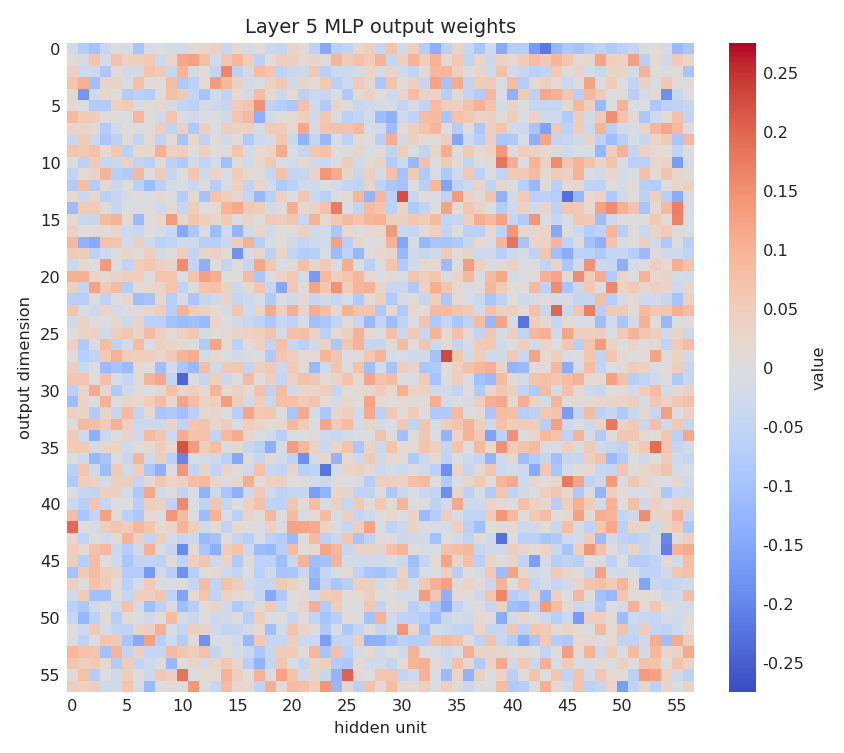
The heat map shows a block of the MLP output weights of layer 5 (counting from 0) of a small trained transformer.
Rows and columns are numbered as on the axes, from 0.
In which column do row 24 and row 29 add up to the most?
39
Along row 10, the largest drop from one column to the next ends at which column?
55
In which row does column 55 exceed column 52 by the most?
14
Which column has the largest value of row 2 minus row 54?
17
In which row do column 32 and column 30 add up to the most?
13
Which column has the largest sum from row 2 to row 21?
33
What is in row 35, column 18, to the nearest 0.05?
-0.15
